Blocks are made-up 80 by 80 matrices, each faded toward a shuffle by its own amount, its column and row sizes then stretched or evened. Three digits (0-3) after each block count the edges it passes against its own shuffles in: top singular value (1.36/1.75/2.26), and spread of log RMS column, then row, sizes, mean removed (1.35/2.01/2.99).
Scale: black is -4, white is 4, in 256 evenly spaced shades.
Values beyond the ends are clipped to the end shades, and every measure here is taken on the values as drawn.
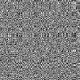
3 2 2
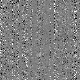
1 3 0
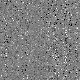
0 2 0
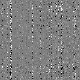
1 3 1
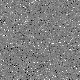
0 0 1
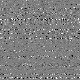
2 0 3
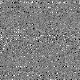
0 1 2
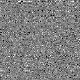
2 0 2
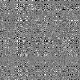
3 2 3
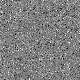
1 0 0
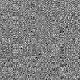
3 1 0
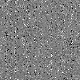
1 2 0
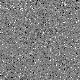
0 1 1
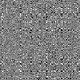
3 2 2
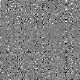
1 2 2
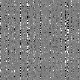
2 3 1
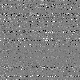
0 1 3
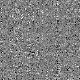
0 2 1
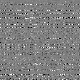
2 0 3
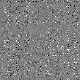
0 2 2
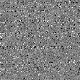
2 0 2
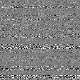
2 0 3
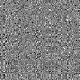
3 2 1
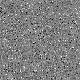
2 0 0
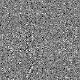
0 2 1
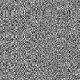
3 2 0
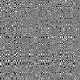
3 2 2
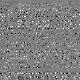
2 1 3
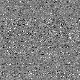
0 0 2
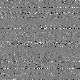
1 0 3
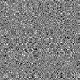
3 1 2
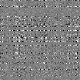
3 2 3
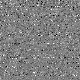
1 0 2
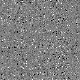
0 2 1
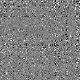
2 2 2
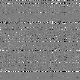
2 1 3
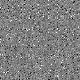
2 1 1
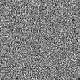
2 0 0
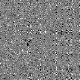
2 2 2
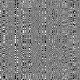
3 3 0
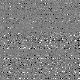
0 1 3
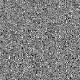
2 1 1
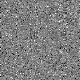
2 1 0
